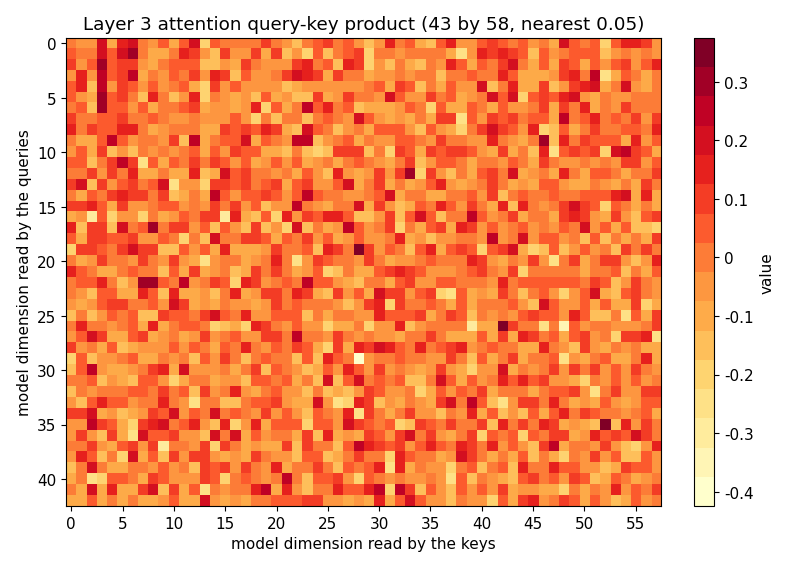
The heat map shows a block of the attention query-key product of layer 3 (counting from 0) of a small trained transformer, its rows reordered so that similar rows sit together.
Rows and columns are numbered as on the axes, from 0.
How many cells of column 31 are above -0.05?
17
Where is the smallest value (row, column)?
29, 28
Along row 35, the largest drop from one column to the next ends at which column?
53
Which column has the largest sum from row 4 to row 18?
3
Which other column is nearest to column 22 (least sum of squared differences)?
50
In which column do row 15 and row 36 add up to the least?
6
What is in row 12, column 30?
0.1
